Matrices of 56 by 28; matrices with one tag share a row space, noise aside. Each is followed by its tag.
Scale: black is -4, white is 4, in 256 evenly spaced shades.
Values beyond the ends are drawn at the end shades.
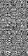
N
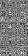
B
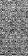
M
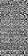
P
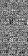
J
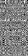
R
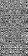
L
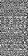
P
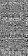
L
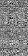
J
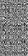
R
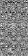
M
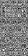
R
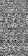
M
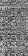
M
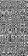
B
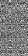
B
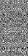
R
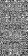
L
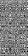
B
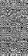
N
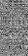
L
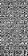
P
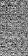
M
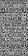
R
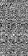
M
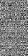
B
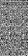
L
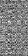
M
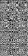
J
